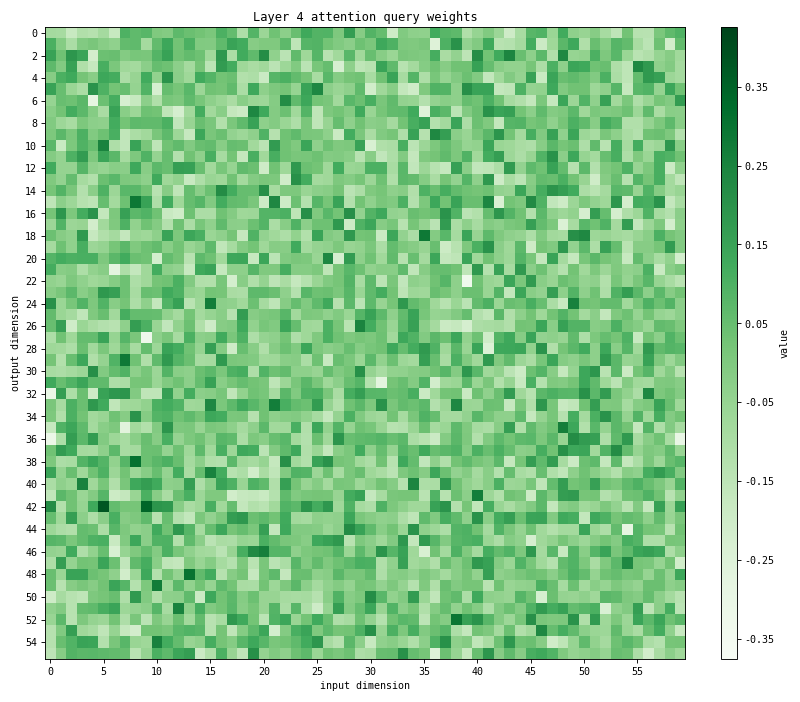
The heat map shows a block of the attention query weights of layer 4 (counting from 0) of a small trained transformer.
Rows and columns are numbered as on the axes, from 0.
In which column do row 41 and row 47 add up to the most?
40
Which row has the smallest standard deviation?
49
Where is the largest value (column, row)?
5, 42
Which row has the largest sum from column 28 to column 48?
37
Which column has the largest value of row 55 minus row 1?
46
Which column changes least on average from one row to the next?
32
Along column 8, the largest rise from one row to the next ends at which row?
38
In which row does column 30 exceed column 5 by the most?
53
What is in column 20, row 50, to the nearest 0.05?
-0.05
